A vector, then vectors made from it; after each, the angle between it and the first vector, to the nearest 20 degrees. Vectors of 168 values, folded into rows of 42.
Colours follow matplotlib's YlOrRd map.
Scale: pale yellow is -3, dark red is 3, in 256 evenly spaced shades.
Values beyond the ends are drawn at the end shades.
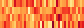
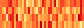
120 degrees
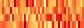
40 degrees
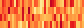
120 degrees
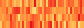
140 degrees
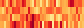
140 degrees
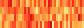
140 degrees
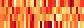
160 degrees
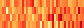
40 degrees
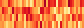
140 degrees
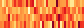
20 degrees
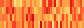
140 degrees
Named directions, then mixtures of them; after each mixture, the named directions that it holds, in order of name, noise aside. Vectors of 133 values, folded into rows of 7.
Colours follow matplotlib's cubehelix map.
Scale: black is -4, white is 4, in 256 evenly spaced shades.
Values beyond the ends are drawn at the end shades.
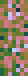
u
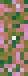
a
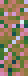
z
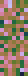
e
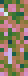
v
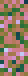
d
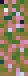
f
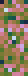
a, f.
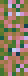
u.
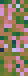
a, u, v.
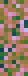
a, u, z.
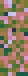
e, u, v.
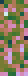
f, v, z.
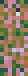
d, f, u.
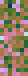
e, f, u.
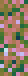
d.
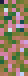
f.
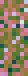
z.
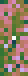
a, e, u.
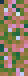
f, u, z.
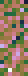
a, d, z.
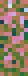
e, u, z.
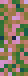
a.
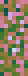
e, f, u.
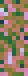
e, v.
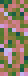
d, e, v.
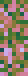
d, v.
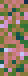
d.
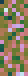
f, z.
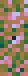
a, u, z.
